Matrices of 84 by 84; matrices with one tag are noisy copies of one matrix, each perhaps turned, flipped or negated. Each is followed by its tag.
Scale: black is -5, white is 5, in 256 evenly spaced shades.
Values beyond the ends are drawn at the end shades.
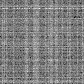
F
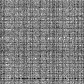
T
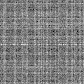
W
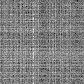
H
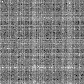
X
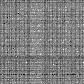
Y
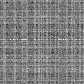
W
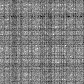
X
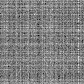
T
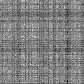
X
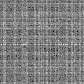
W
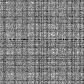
W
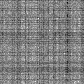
X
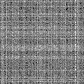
F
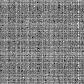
T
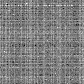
T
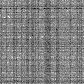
F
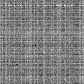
T
